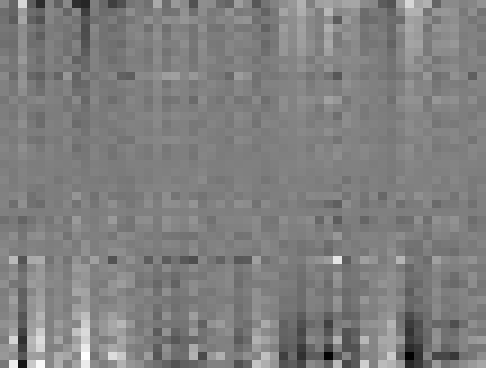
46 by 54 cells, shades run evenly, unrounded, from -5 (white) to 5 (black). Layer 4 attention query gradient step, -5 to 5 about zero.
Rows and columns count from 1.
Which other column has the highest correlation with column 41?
2
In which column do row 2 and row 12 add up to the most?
10
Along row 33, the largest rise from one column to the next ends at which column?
39
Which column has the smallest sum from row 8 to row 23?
46
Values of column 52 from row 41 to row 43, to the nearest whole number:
1 0 0
